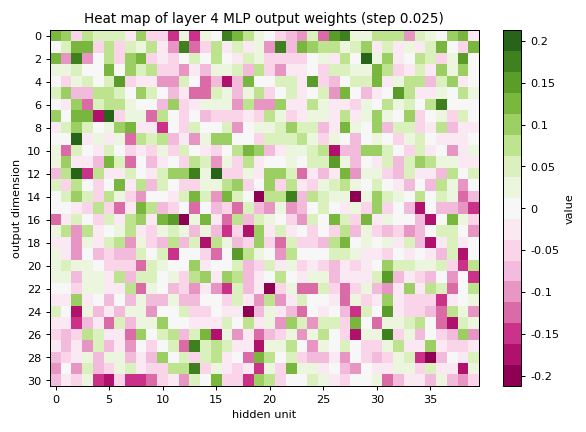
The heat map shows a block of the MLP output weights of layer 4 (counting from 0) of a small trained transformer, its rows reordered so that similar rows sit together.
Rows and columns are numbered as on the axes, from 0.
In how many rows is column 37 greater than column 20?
15
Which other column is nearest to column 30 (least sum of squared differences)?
24
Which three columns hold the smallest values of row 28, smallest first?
35, 34, 18
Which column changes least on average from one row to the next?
32
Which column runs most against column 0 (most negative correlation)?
11
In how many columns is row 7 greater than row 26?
23
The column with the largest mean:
31
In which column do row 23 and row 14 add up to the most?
2
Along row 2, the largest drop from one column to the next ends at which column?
3
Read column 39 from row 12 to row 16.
0.05 0 -0.075 -0.15 -0.05
